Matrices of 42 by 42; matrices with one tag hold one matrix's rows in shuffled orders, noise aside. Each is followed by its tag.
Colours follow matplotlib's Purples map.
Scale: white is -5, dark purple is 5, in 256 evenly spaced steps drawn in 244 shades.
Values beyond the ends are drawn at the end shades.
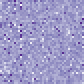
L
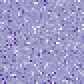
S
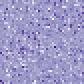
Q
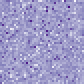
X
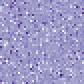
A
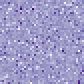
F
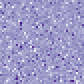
F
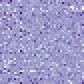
L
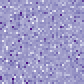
A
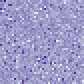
S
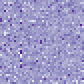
L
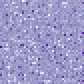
Q
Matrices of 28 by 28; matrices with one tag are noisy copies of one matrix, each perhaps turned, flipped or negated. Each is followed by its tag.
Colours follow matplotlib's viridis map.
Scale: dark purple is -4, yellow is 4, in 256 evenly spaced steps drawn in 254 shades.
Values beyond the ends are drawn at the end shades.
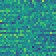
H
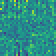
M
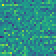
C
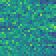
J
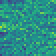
J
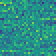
C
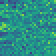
J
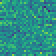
C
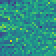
J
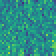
J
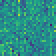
C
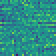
H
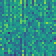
H
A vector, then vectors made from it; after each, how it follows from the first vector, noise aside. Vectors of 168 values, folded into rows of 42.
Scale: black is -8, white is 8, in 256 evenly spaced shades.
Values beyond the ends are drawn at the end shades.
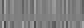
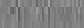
wrapped around, negated, shrunk.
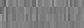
wrapped around, negated, shrunk.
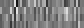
wrapped around, scaled up.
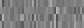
wrapped around, negated.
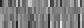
reversed, negated, scaled up.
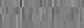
wrapped around, negated, shrunk.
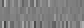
partly zeroed.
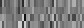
wrapped around, scaled up.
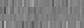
negated, partly zeroed.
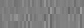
wrapped around, negated, shrunk.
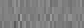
wrapped around, negated, shrunk.
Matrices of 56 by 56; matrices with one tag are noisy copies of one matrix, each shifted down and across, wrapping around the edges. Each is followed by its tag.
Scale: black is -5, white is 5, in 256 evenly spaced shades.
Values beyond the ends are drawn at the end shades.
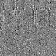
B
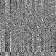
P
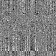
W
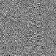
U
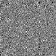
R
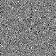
R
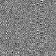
U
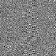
U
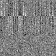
W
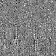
B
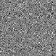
R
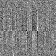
P
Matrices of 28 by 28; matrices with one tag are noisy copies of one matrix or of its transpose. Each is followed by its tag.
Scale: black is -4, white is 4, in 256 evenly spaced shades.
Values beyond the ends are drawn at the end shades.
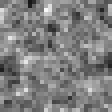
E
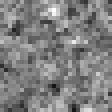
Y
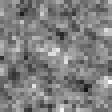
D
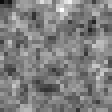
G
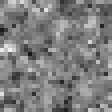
E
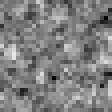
Y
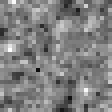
E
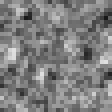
Y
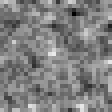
D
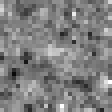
D
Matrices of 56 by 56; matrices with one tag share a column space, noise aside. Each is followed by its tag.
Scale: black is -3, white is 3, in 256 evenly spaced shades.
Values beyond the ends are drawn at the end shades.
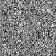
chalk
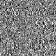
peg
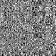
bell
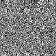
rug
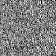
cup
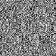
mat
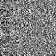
chalk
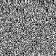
rug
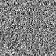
peg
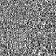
peg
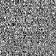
rug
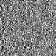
cup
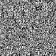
bell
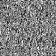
cup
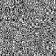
rug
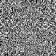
rug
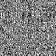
bell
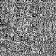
mat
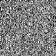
mat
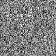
mat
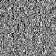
mat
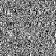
chalk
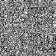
mat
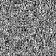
cup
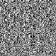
mat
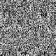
bell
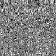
rug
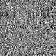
bell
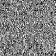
peg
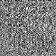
mat
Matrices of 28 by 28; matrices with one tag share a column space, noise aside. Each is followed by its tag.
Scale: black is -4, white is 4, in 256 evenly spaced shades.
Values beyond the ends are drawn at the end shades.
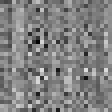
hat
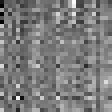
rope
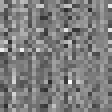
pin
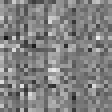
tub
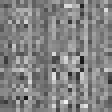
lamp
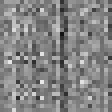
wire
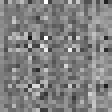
tub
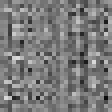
wire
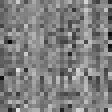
hat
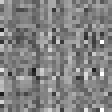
hat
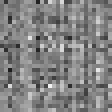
tub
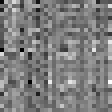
pin
